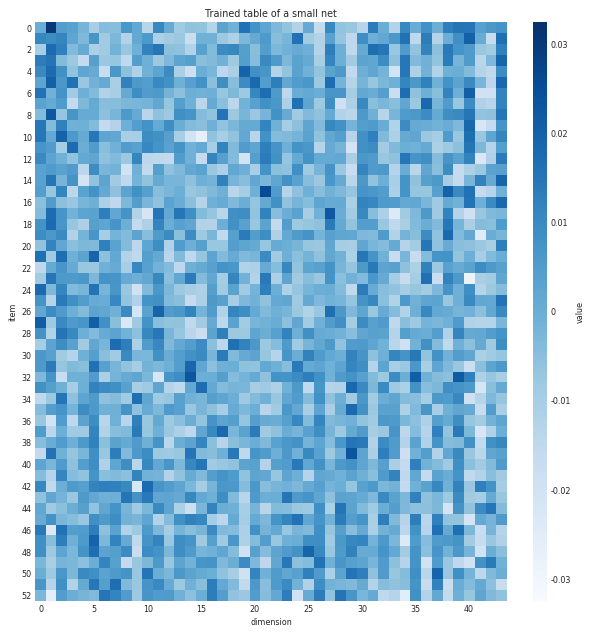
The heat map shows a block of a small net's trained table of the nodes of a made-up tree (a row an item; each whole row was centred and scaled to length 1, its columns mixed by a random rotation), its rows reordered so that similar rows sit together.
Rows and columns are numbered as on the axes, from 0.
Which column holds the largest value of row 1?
40
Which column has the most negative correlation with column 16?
1
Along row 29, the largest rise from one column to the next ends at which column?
18
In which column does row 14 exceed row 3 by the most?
41
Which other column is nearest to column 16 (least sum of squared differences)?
26
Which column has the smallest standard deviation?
30
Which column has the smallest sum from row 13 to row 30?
33
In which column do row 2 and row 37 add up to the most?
17
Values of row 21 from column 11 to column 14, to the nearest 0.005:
0 -0.015 -0.005 -0.015
